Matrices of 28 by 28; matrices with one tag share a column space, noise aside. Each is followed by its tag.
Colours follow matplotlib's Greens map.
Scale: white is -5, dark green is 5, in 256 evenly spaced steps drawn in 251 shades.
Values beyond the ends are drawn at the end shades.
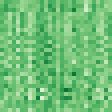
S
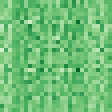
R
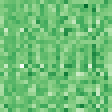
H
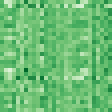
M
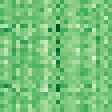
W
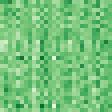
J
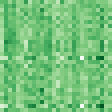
J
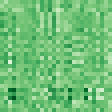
S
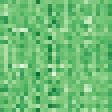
H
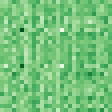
H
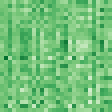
J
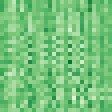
S
